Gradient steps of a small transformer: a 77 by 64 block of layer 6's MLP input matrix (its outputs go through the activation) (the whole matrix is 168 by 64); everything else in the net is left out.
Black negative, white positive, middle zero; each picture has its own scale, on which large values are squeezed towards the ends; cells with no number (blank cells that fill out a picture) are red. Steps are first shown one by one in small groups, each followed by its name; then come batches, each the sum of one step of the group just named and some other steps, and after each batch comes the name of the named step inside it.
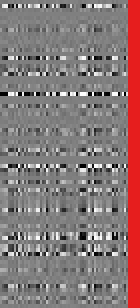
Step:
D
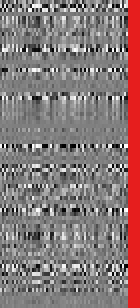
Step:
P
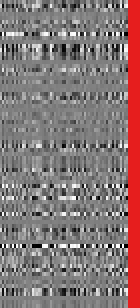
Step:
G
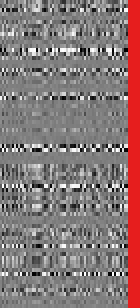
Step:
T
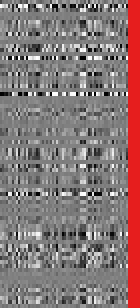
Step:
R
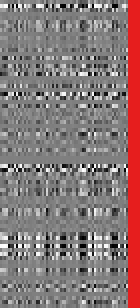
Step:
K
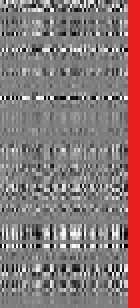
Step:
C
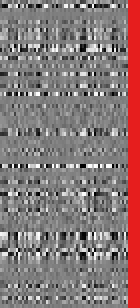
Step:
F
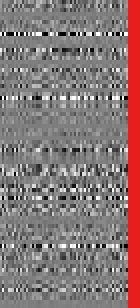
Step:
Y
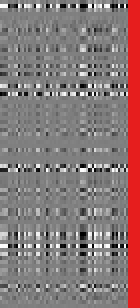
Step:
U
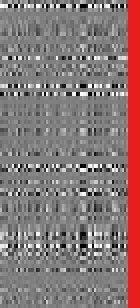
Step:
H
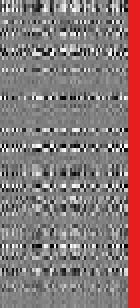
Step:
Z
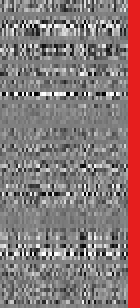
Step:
K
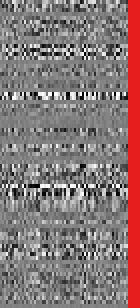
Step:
F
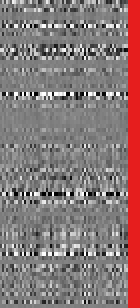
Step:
C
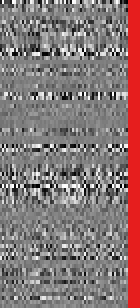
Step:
Z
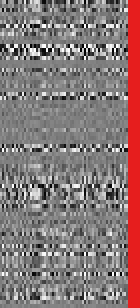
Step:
T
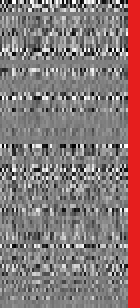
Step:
P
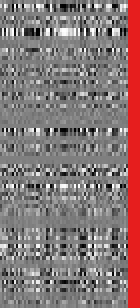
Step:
K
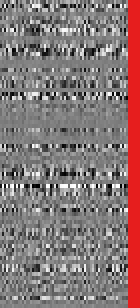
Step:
P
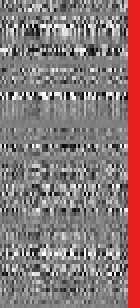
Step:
P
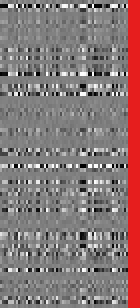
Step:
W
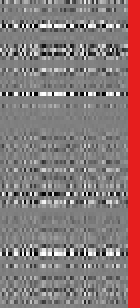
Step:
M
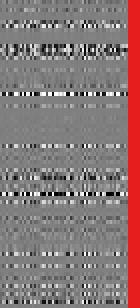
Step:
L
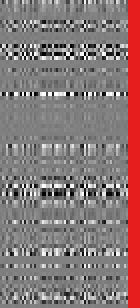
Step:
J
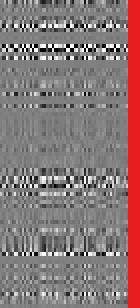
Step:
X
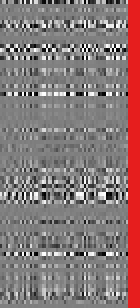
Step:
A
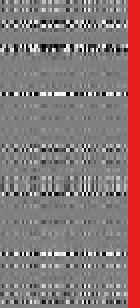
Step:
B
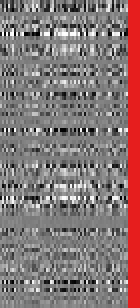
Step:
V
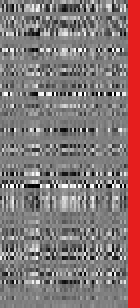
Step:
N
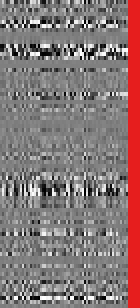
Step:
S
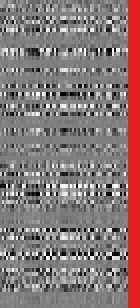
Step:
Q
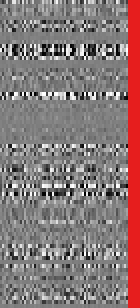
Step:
J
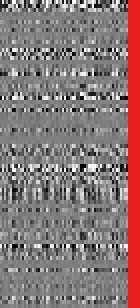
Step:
W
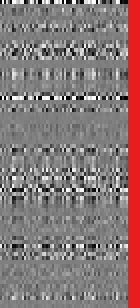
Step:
X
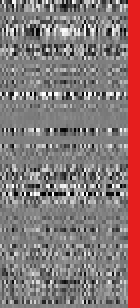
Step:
L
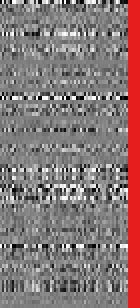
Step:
V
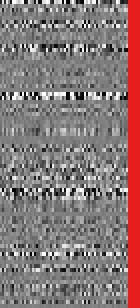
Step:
B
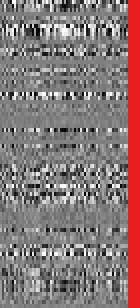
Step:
M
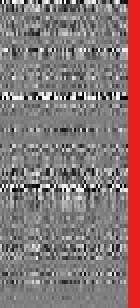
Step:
N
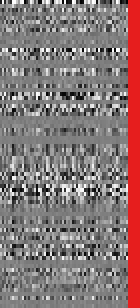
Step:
Q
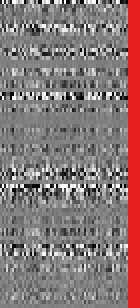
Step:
M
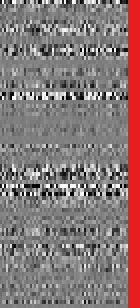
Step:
L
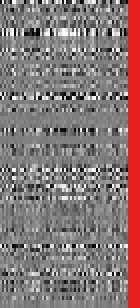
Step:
V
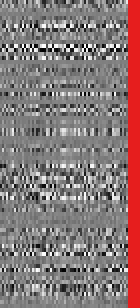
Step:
X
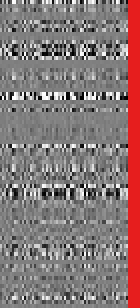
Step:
J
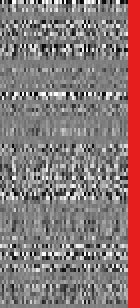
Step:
B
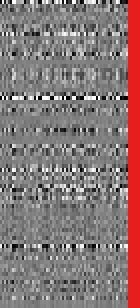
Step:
V
